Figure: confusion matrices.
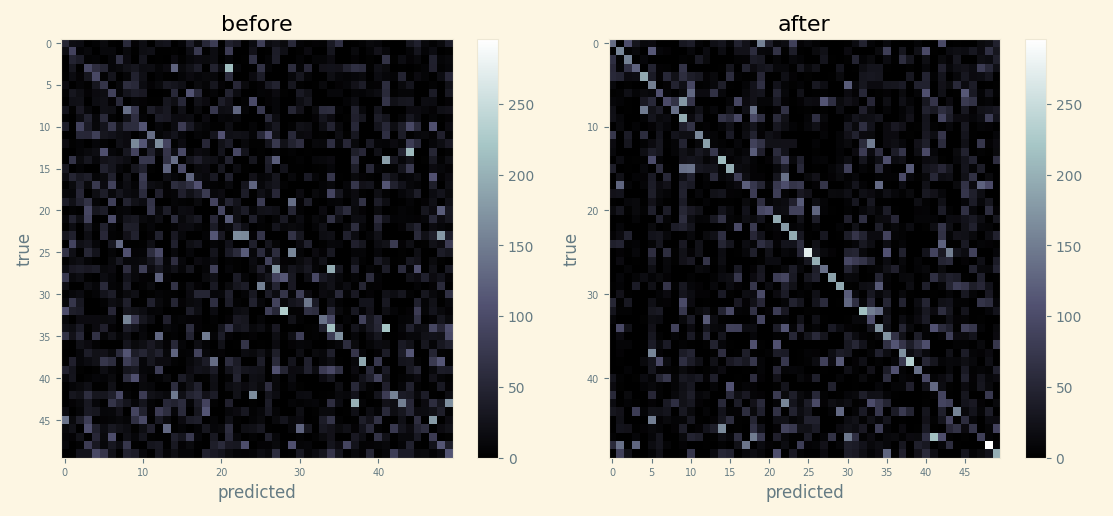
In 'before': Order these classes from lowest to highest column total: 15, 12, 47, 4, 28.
28, 15, 4, 12, 47
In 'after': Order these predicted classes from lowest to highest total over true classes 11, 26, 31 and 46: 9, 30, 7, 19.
7, 19, 9, 30
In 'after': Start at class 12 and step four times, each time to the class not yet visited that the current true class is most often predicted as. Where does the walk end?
42
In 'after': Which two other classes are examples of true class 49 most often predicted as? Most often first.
35, 21
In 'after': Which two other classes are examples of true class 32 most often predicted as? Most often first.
33, 34
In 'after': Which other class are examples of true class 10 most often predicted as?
32
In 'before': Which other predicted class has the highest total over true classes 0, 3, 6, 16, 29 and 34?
21
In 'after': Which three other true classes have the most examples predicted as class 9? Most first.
7, 15, 31
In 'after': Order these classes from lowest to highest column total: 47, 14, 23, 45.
47, 23, 14, 45
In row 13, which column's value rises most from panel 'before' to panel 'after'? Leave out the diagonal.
18
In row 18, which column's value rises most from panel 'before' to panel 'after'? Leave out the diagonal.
21
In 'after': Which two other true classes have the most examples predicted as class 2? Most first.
0, 3
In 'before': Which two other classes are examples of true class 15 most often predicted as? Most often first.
13, 44
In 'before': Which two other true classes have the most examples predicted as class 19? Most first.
38, 23
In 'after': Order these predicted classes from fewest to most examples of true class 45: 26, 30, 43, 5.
30, 26, 43, 5
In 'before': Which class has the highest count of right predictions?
34
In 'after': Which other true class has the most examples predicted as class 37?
16
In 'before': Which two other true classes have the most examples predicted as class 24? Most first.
42, 17
